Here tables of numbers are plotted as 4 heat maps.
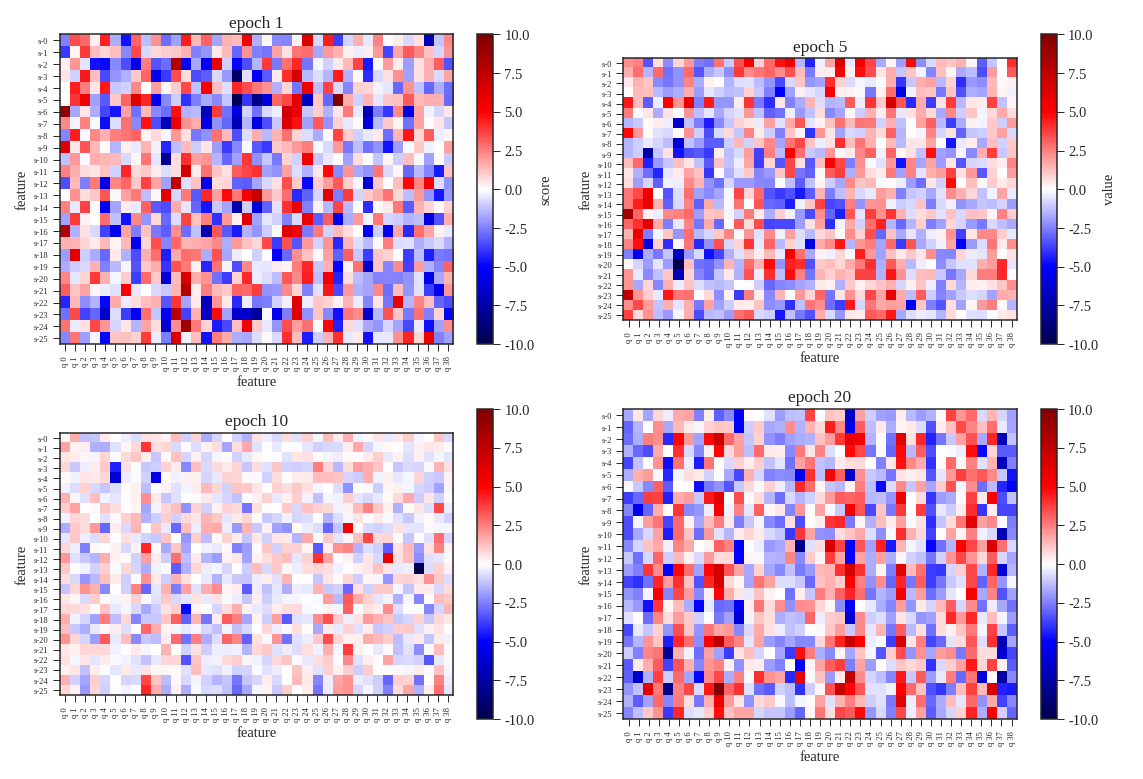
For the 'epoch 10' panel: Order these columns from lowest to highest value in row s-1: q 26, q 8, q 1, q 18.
q 26, q 1, q 18, q 8
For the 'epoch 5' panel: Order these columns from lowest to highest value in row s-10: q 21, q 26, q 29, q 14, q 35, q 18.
q 18, q 29, q 35, q 14, q 26, q 21
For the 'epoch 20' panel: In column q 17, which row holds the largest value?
s-22
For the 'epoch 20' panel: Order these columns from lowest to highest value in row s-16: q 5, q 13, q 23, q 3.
q 23, q 5, q 13, q 3
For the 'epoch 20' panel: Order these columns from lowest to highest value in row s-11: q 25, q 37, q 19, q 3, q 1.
q 1, q 19, q 3, q 37, q 25
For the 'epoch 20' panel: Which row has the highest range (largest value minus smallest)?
s-23
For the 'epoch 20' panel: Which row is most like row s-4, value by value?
s-10
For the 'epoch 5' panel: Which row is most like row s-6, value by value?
s-8
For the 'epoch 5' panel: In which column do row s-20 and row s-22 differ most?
q 5
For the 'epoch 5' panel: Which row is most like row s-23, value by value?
s-15
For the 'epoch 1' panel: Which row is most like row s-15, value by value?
s-0
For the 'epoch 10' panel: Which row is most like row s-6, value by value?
s-19
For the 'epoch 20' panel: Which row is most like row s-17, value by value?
s-0
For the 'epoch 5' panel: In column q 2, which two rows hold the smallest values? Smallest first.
s-9, s-18
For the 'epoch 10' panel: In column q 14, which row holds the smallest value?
s-18
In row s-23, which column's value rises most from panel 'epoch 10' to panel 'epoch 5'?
q 0
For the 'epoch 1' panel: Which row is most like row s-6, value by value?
s-16
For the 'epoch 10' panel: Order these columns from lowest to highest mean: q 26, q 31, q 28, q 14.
q 14, q 31, q 26, q 28
